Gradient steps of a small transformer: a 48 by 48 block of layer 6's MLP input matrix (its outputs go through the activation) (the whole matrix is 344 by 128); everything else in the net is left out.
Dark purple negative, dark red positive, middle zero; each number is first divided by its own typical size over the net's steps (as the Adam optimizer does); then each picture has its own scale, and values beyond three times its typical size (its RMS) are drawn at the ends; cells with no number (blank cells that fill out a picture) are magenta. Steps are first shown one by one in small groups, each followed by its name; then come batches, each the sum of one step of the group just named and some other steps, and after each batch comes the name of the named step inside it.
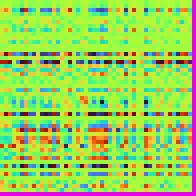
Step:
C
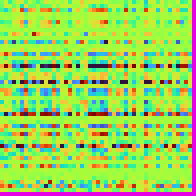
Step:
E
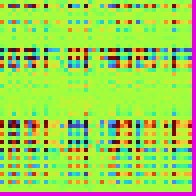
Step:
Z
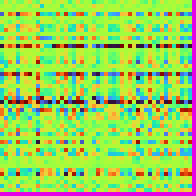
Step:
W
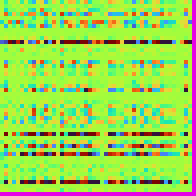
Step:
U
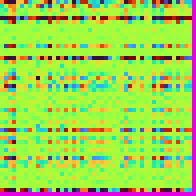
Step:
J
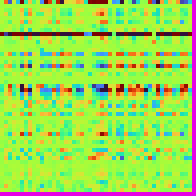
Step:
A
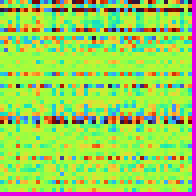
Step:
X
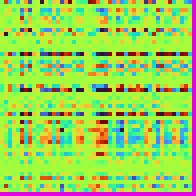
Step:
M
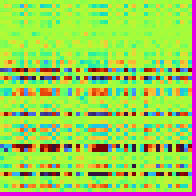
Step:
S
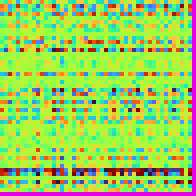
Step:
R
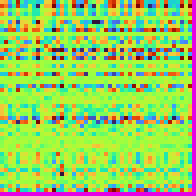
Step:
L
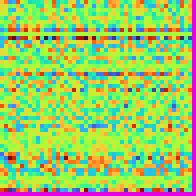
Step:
L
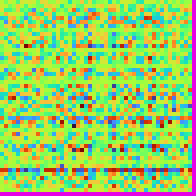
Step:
R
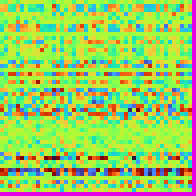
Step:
R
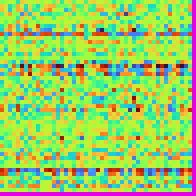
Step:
R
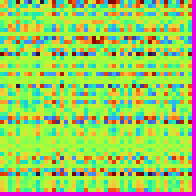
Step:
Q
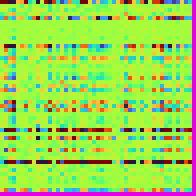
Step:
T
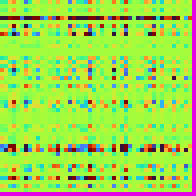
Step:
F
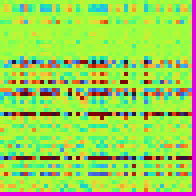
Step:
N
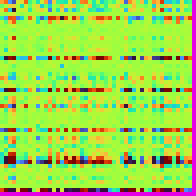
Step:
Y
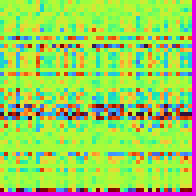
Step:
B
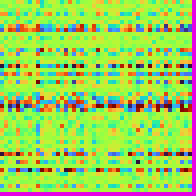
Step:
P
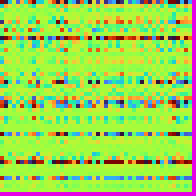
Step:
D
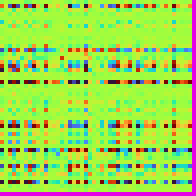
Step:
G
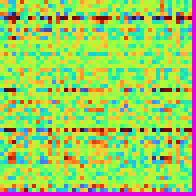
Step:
Y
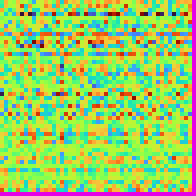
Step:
B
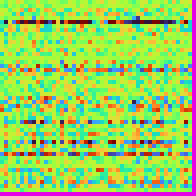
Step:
P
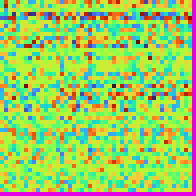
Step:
Q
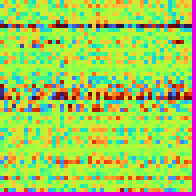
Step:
Y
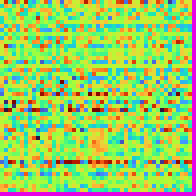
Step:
T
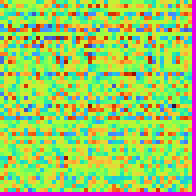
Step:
Q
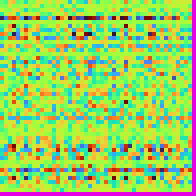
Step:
F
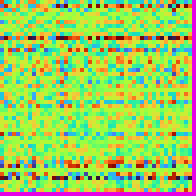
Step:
D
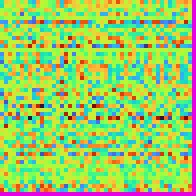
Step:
B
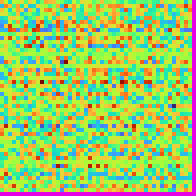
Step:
N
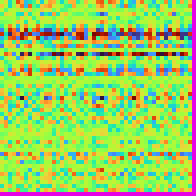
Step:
Q
